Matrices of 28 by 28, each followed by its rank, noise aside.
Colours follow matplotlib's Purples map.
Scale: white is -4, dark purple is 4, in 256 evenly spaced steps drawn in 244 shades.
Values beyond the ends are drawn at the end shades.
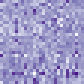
six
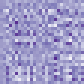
three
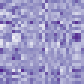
three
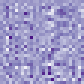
four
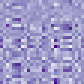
three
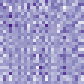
three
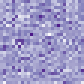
six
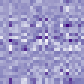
three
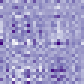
three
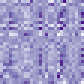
three
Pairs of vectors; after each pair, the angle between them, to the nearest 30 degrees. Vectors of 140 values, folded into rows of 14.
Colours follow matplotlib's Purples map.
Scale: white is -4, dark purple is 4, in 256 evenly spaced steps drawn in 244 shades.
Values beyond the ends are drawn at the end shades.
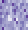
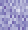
90 degrees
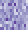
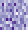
30 degrees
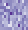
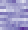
90 degrees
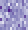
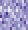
150 degrees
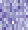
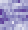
60 degrees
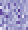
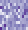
150 degrees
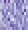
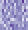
30 degrees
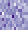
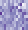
60 degrees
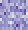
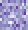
30 degrees
